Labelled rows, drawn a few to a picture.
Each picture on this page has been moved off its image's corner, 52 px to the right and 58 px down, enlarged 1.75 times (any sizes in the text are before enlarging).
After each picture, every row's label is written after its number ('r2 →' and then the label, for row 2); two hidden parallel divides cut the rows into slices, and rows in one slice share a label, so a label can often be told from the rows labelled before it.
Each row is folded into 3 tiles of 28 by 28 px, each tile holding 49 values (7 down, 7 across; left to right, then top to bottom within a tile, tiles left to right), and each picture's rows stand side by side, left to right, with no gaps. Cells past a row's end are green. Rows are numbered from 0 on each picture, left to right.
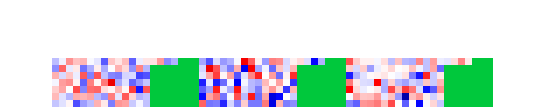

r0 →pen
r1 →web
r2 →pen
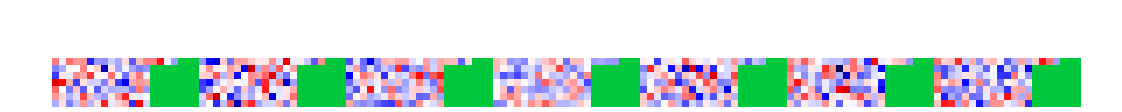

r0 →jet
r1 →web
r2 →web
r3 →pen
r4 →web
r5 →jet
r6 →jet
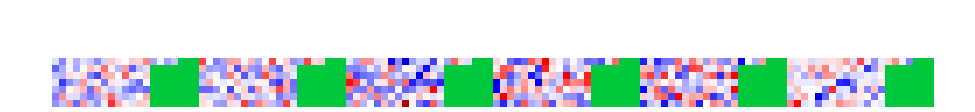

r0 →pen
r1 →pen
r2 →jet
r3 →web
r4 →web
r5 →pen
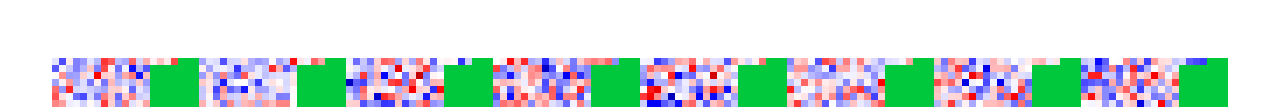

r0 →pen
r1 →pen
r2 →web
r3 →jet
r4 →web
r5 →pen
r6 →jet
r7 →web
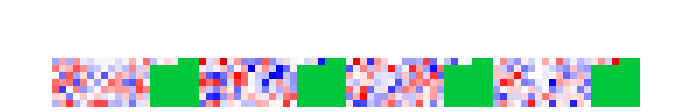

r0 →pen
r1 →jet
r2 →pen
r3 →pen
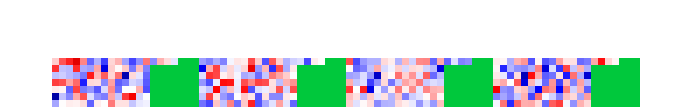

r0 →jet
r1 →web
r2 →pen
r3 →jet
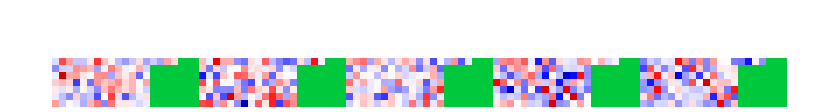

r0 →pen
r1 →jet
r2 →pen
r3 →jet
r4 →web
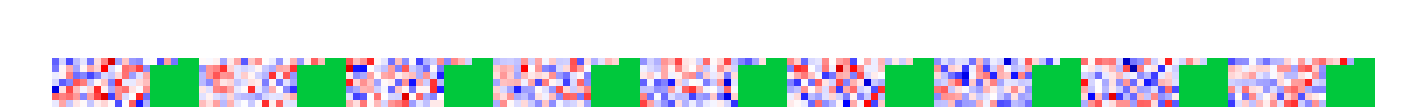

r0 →web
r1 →pen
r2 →jet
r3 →pen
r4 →pen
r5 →web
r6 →pen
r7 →jet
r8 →pen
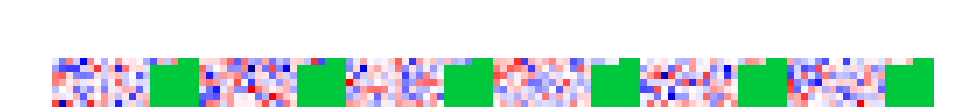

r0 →pen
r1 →jet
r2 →pen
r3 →pen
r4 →pen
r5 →pen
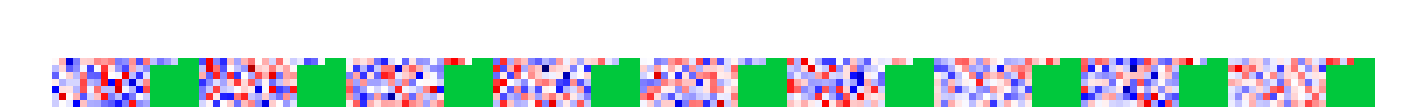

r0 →web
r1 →web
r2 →jet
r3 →jet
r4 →web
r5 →jet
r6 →pen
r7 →jet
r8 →pen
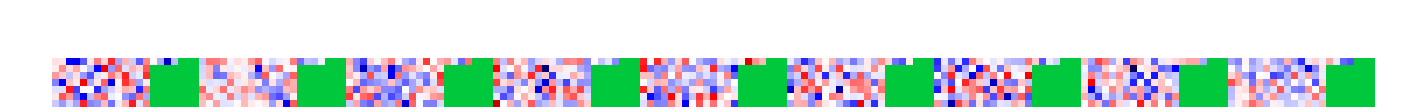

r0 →web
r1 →pen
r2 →pen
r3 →jet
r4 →jet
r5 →web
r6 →web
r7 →jet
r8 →pen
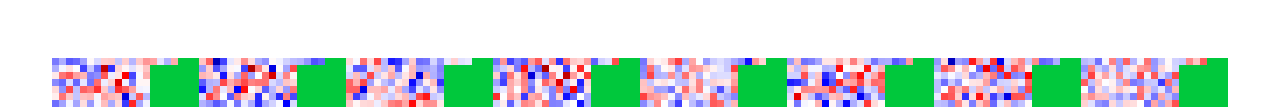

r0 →web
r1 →web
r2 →jet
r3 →web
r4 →pen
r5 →web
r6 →web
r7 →pen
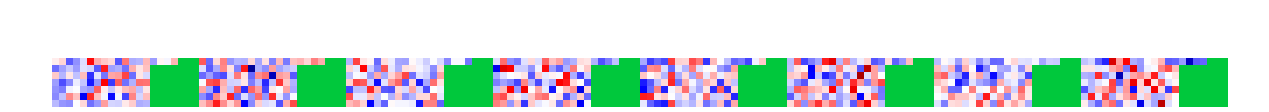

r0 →web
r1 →jet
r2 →pen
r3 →web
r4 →web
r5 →web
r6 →pen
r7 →web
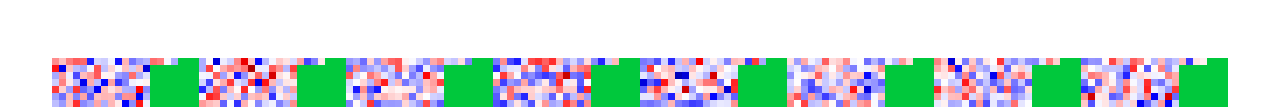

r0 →jet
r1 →web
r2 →pen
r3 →web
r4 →web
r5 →pen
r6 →pen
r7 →web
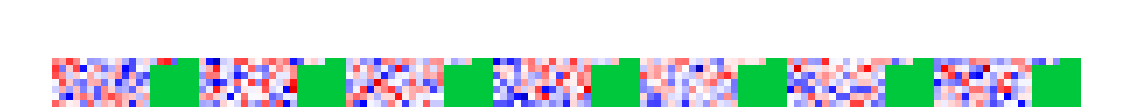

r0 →jet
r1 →web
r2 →web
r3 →web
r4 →pen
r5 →pen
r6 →web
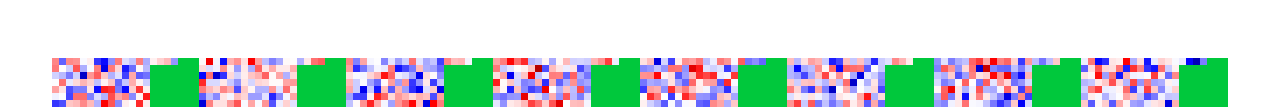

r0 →jet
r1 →pen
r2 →jet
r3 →jet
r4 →web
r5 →jet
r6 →web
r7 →web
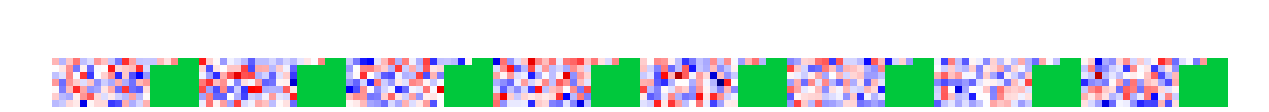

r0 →pen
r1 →jet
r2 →web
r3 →web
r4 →jet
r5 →pen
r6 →pen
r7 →web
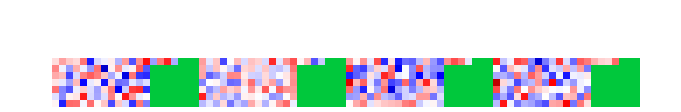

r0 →jet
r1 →pen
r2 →jet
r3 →jet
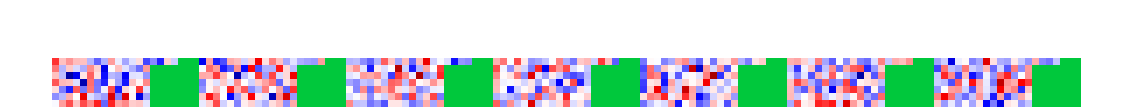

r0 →jet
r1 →web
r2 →web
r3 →jet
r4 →web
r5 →jet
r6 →web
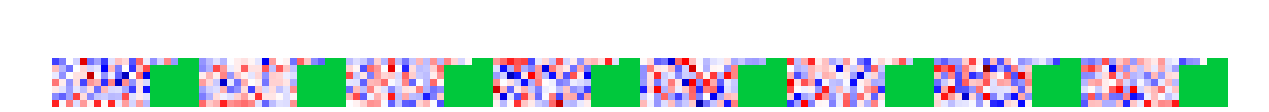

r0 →jet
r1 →pen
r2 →pen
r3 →jet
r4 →web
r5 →jet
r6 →web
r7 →pen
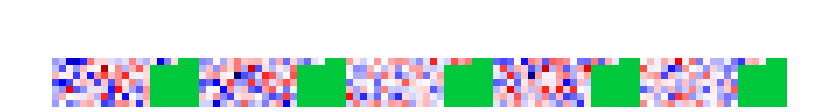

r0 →web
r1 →web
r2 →pen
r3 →web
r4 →pen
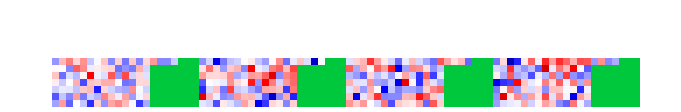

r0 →pen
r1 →web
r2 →jet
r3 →web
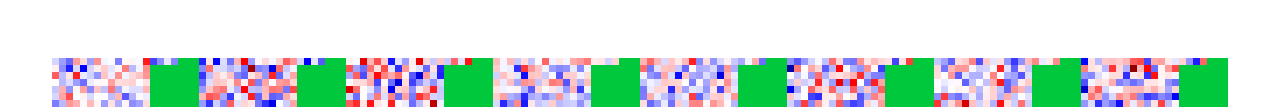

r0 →pen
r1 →web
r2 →jet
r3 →pen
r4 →pen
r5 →web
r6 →pen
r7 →web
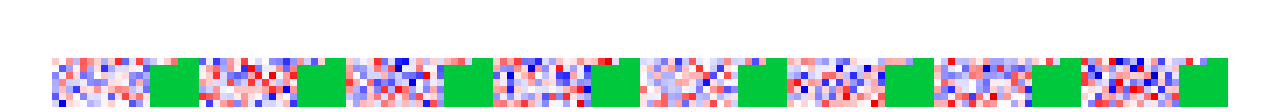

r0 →pen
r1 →web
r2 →jet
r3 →jet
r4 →pen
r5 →jet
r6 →jet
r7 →jet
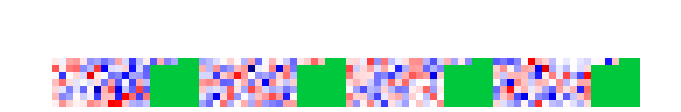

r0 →jet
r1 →jet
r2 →pen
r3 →web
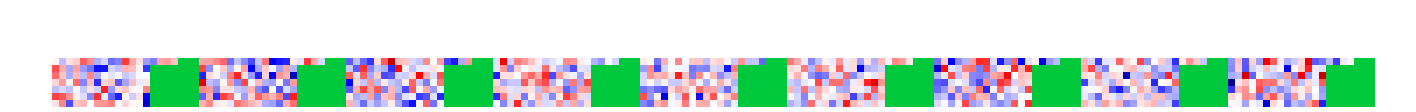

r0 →pen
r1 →jet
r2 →web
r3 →pen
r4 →pen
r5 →pen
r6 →web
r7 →pen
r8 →web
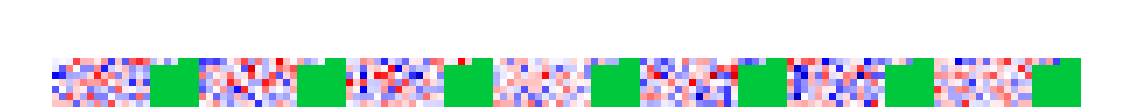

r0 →pen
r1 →web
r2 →jet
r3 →pen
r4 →web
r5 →jet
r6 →pen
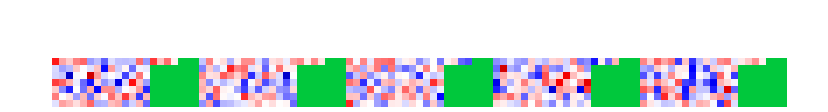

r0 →jet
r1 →pen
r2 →pen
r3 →web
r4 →jet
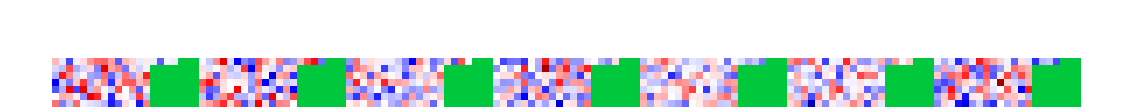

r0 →web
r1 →jet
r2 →pen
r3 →web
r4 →pen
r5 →pen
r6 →web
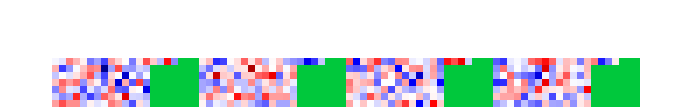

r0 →jet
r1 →web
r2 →jet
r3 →web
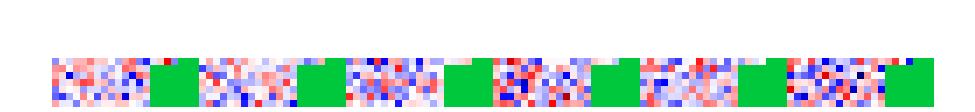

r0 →pen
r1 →pen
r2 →pen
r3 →jet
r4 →pen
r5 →jet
